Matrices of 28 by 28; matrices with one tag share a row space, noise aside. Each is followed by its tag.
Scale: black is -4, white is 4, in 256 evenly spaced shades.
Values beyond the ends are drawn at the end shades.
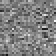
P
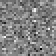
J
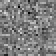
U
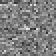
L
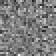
P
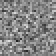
L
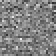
L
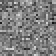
L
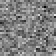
P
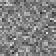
L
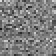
L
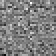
J
